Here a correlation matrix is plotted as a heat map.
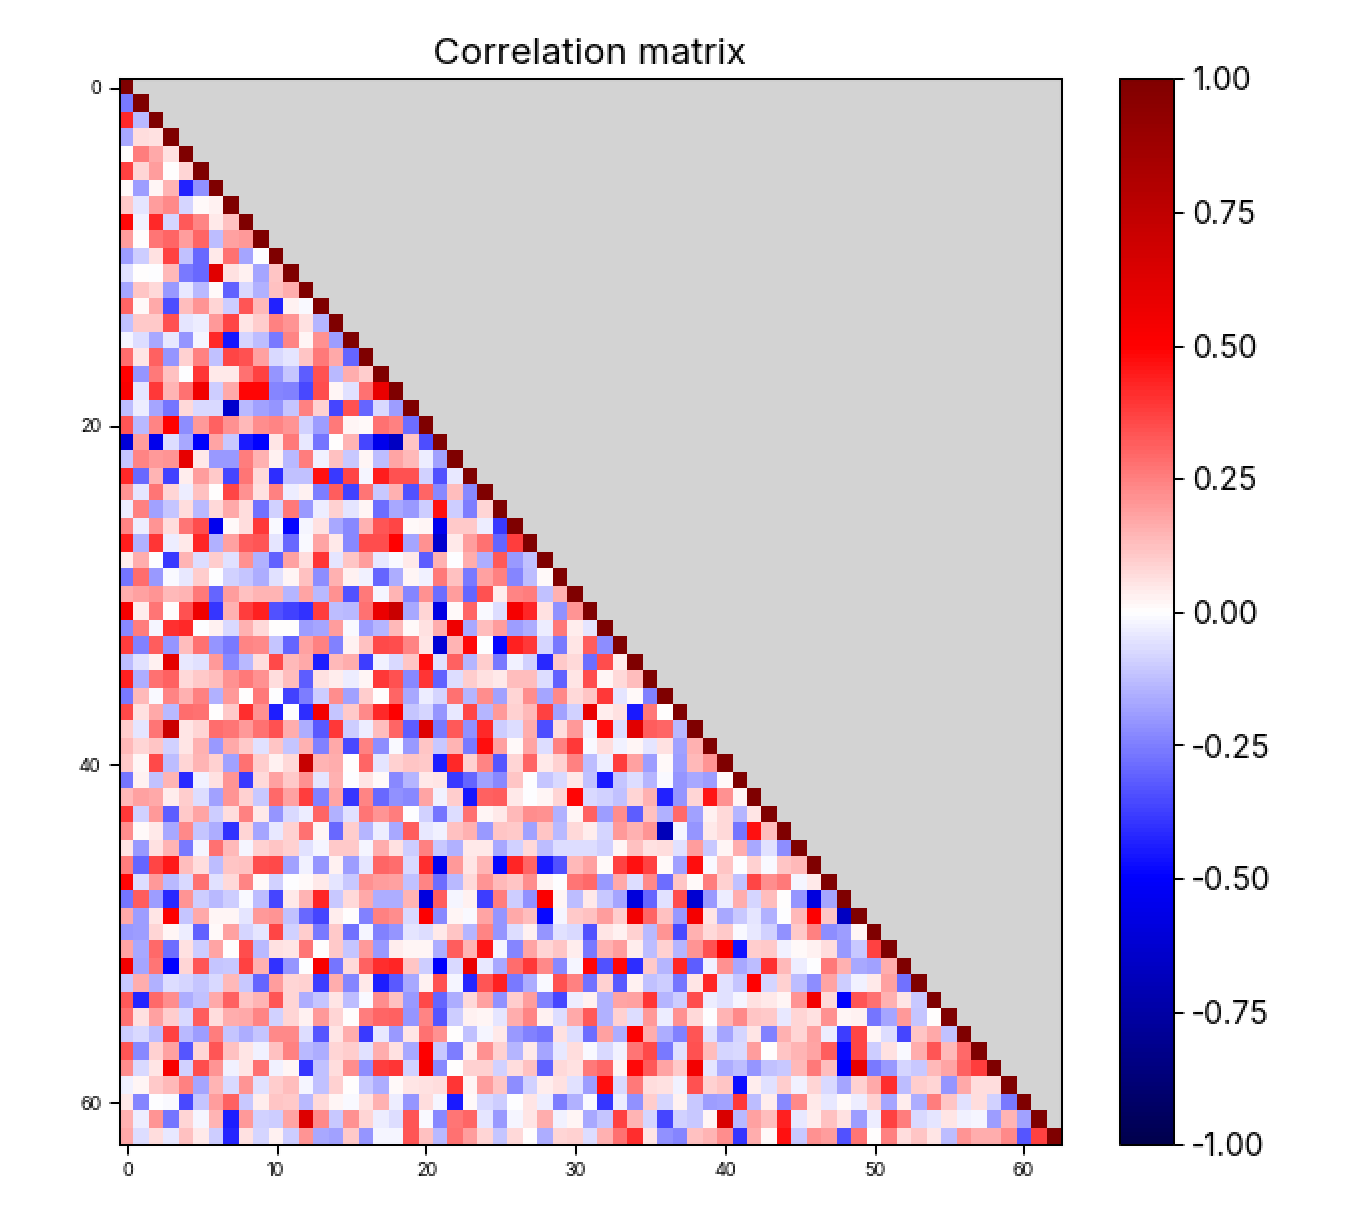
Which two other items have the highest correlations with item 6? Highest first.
11, 15
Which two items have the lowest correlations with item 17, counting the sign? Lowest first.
21, 53
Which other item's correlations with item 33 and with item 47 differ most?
25
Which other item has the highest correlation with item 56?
34
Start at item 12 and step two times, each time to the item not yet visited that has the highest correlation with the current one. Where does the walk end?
61
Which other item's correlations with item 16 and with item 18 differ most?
58
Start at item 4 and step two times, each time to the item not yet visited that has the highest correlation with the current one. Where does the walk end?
32
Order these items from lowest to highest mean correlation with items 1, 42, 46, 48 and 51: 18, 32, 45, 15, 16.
15, 45, 18, 32, 16
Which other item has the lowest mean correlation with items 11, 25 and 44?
36
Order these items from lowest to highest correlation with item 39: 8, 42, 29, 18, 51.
18, 8, 29, 51, 42
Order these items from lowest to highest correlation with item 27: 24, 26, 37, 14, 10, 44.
44, 10, 14, 37, 24, 26
